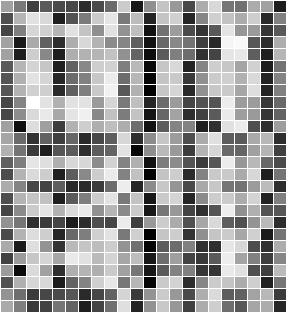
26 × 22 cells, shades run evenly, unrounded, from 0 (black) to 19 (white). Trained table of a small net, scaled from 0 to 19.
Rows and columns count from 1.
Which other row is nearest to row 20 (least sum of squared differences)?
15
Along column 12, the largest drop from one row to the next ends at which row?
20
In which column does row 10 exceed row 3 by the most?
7
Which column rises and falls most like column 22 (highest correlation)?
19
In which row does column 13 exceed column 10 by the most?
8
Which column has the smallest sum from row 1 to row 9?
12
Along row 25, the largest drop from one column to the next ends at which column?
11
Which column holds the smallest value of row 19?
6
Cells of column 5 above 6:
9
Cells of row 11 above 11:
11
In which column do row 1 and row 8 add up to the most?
17
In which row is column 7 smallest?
26
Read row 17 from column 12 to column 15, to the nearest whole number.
2 15 16 3
